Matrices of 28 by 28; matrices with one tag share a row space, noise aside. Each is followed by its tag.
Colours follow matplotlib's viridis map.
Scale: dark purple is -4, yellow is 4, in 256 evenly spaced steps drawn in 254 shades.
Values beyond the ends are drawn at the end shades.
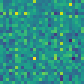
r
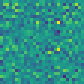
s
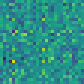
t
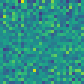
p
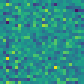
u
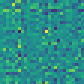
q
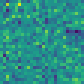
u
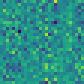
q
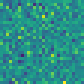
t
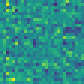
u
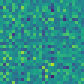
t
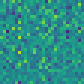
q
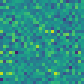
s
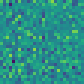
t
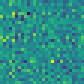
t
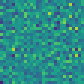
s
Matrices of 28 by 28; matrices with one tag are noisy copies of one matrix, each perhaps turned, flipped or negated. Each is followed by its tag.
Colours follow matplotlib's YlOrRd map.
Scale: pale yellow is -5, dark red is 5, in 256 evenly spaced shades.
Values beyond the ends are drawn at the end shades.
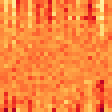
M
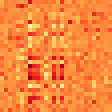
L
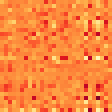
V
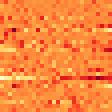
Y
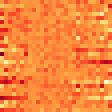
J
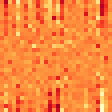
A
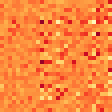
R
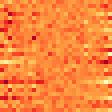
J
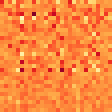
R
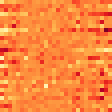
J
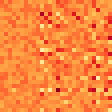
R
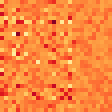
R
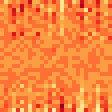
J
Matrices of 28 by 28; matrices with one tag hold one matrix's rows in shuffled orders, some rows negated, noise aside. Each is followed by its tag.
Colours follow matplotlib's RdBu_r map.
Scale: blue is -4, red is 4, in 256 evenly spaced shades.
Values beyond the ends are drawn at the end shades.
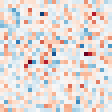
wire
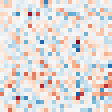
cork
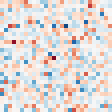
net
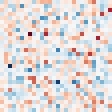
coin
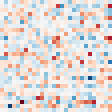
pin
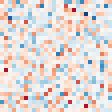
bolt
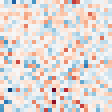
net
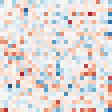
pin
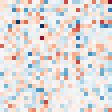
cork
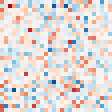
net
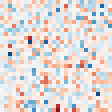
coin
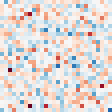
coin
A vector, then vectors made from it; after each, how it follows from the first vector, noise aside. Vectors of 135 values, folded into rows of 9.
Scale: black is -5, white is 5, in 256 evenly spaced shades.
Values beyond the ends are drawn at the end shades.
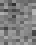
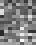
reversed, negated, scaled up.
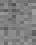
shrunk.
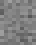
reversed, shrunk.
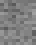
shrunk.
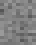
reversed, shrunk.
